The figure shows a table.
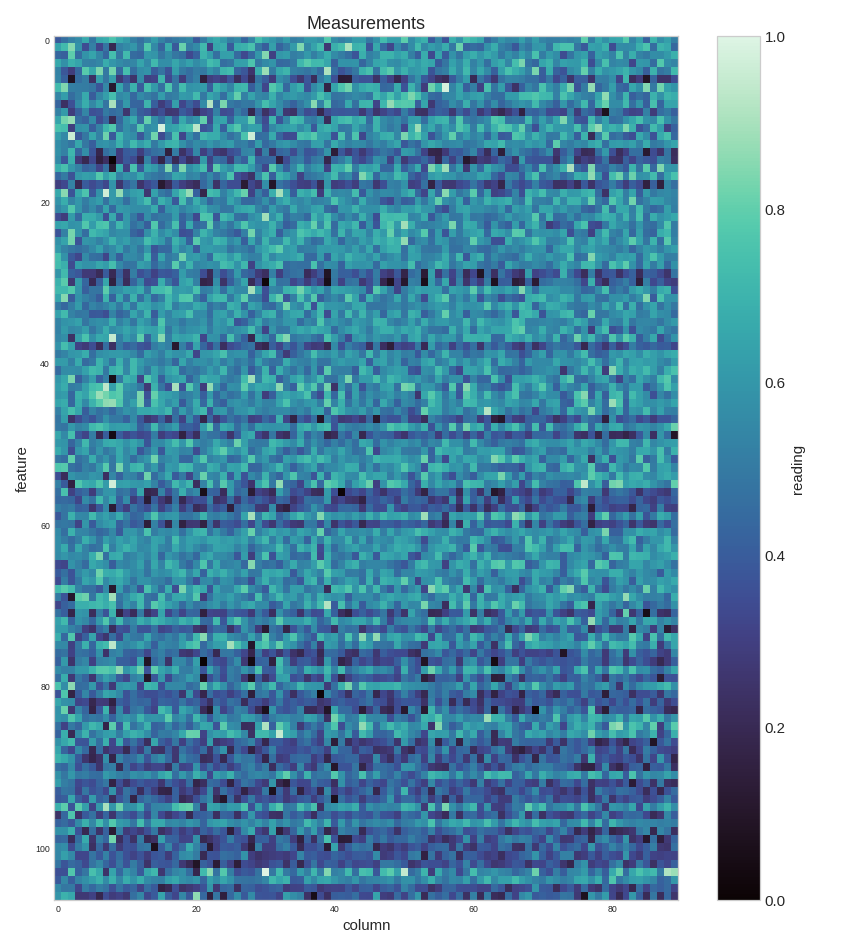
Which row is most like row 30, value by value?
83
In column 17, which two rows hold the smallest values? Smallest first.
38, 15
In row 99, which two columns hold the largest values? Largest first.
8, 39
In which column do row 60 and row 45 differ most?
80
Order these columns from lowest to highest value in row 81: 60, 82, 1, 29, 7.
82, 29, 60, 7, 1
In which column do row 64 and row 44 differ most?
30
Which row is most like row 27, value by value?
34
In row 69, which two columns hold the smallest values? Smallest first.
2, 21
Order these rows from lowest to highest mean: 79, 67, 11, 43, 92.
92, 79, 67, 43, 11
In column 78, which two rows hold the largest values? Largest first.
11, 65
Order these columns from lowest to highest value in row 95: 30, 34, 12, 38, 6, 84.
38, 84, 30, 34, 6, 12
